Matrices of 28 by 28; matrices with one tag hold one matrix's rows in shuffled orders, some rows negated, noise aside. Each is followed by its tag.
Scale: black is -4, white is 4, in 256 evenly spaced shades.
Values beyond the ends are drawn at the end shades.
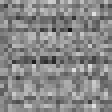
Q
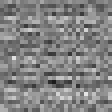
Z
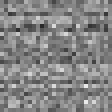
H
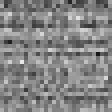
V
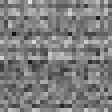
H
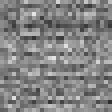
Z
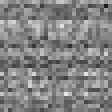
H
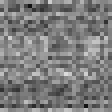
H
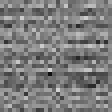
V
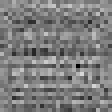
Q
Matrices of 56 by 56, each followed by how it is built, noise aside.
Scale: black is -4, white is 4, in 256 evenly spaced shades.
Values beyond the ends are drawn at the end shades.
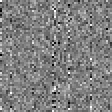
uneven columns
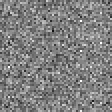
repeating rows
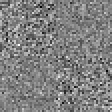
block diagonal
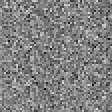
repeating rows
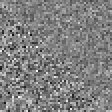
lower triangular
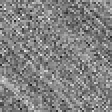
Toeplitz
